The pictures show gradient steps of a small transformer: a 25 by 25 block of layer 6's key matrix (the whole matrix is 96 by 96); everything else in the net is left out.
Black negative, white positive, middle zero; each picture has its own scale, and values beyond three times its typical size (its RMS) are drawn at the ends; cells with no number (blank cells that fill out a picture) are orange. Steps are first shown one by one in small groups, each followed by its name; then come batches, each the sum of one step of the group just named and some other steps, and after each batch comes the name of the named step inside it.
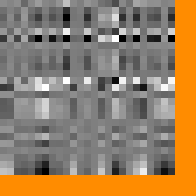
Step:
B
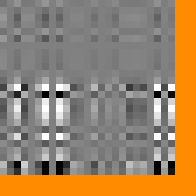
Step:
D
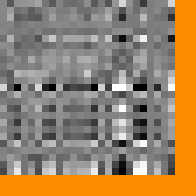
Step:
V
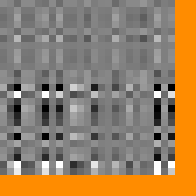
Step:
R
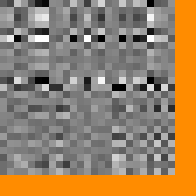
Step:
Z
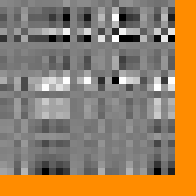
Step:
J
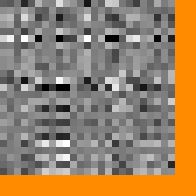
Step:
V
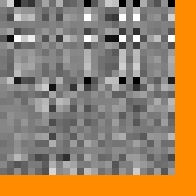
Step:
D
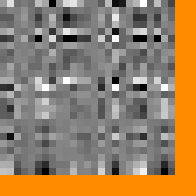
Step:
B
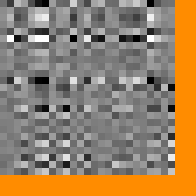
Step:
Z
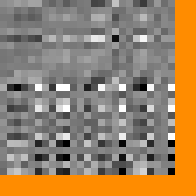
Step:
V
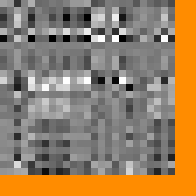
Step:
J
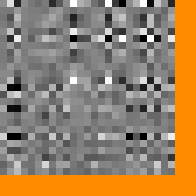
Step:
R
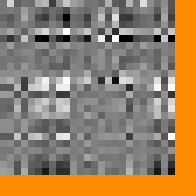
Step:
J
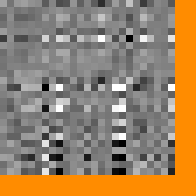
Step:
V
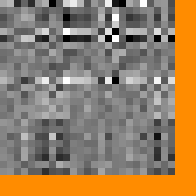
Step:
J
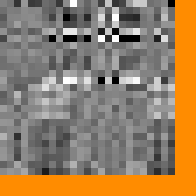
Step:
J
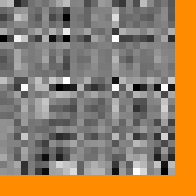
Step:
B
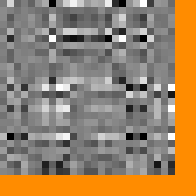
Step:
D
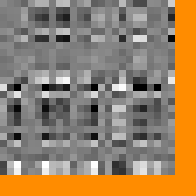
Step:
V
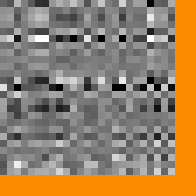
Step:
Z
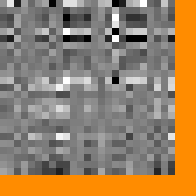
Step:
J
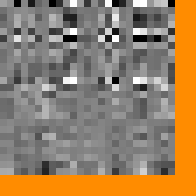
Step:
B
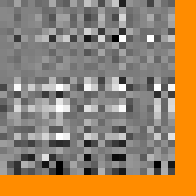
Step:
D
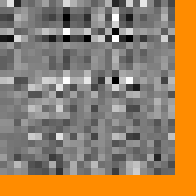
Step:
J
